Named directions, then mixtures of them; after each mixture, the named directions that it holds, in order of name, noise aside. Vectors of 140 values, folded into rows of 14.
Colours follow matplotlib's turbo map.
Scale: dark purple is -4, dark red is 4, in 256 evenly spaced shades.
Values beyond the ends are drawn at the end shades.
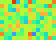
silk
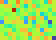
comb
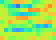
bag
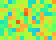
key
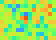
bag, comb, key.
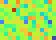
comb.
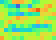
bag.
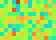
bag, comb, silk.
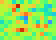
bag, comb, key.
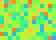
comb, key, silk.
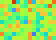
silk.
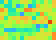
bag, comb, key.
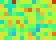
bag, key, silk.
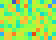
silk.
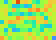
bag, comb.
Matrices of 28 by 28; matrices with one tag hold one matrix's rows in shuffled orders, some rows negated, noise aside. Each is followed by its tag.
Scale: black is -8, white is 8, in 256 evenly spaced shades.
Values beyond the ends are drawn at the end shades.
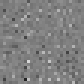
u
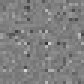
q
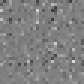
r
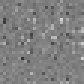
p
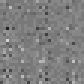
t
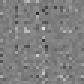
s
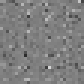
q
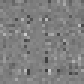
q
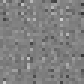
p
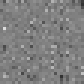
p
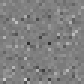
u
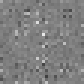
s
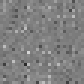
u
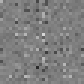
s
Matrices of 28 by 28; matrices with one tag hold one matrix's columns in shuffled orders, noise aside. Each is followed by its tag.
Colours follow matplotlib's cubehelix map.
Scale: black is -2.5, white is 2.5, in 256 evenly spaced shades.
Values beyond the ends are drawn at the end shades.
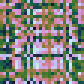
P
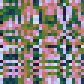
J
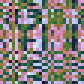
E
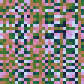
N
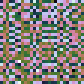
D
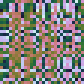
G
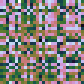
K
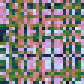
P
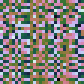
N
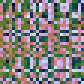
G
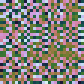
D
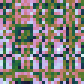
P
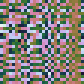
N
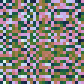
D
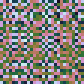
D
